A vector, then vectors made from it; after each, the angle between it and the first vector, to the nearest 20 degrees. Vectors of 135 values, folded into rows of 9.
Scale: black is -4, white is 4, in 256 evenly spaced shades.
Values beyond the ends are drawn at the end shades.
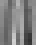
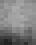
80 degrees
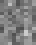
120 degrees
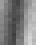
120 degrees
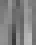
160 degrees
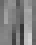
160 degrees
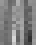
20 degrees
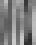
40 degrees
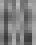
40 degrees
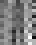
140 degrees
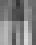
140 degrees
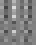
80 degrees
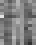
40 degrees
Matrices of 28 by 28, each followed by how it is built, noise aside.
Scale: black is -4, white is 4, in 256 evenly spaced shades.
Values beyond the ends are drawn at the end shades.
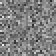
repeating rows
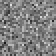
repeating columns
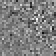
upper triangular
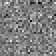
low rank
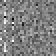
uneven columns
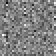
uneven columns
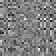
low rank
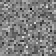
noise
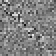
banded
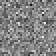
repeating columns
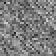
Toeplitz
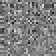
low rank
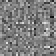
low rank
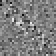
banded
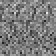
repeating columns
